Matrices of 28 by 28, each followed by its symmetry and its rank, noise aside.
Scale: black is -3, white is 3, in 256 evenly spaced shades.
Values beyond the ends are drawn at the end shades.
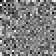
symmetric, rank seven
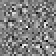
symmetric, rank seven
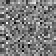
no symmetry, rank eight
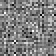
antisymmetric, rank six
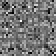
symmetric, rank eight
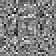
antisymmetric, rank six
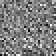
no symmetry, rank seven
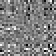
antisymmetric, rank six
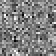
no symmetry, rank six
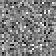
antisymmetric, rank eight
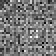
symmetric, rank eight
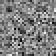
symmetric, rank six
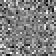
antisymmetric, rank six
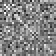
symmetric, rank six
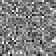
no symmetry, rank seven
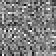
no symmetry, rank eight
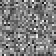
no symmetry, rank seven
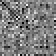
symmetric, rank six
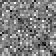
symmetric, rank six
